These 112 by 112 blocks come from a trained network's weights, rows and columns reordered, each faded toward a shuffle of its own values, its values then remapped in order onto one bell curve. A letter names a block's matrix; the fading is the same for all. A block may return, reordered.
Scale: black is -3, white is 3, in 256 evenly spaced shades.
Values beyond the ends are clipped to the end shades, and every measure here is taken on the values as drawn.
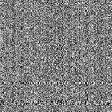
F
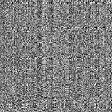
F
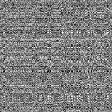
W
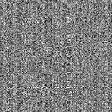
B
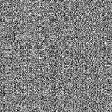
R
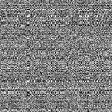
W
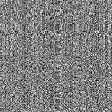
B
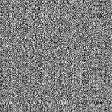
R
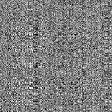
F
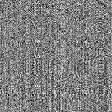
B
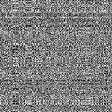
W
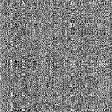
F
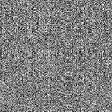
R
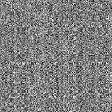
B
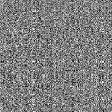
B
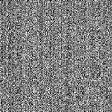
B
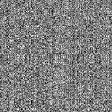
F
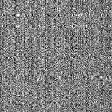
B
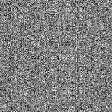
R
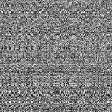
W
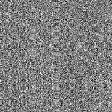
R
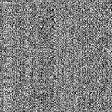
F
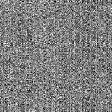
B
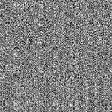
R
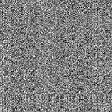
R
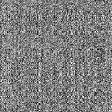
F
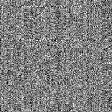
R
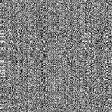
F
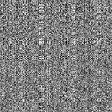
F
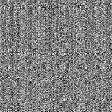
F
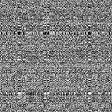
W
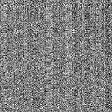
B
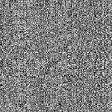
B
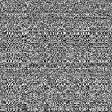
W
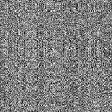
R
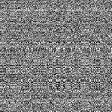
W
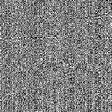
B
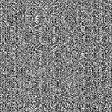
B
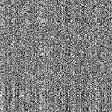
B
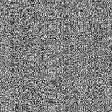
R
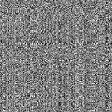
F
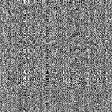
F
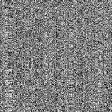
R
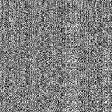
B
